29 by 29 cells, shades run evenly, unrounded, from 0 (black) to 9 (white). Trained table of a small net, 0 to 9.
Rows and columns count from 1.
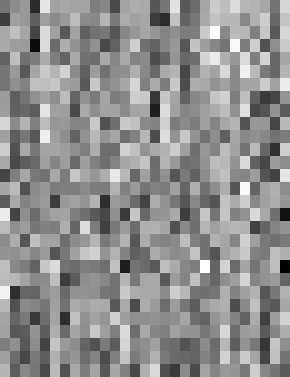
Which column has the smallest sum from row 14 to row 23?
11
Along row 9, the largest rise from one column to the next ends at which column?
17
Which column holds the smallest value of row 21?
29
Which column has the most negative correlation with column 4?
24
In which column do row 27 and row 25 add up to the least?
27
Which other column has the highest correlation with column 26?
8
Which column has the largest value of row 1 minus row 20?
22
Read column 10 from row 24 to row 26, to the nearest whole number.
6 6 7
